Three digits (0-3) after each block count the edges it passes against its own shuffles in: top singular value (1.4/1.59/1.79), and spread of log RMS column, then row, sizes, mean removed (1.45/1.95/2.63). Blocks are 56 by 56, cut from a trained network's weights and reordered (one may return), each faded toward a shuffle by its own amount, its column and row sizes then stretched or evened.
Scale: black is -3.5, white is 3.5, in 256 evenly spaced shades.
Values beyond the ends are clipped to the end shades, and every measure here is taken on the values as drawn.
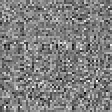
3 0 2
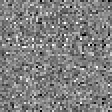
0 1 2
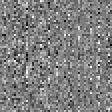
0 3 0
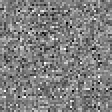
0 1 2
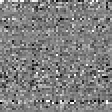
0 1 3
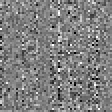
1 3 0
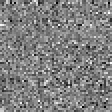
0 0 2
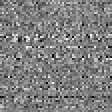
2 0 3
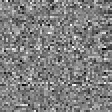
1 0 2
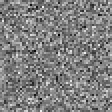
1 0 0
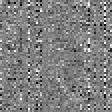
3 3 2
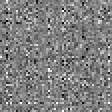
0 3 1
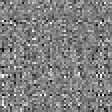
3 2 2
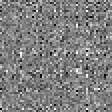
3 2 2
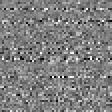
1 0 3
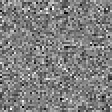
0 1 1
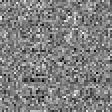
2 1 1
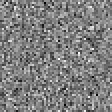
1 1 1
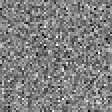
0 0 0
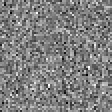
0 0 0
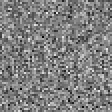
1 0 1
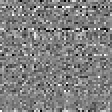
3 1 3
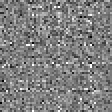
1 1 2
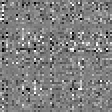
1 3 3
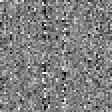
1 3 0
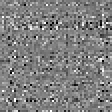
0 2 3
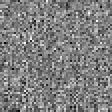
3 0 1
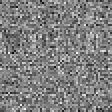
3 0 1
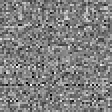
2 0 2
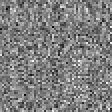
3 0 0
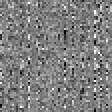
1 3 0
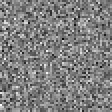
0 0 0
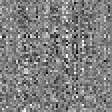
2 3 1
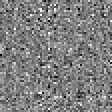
0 2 1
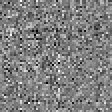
1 2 1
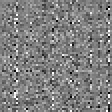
2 3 1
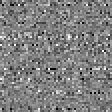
0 0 3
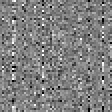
2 3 1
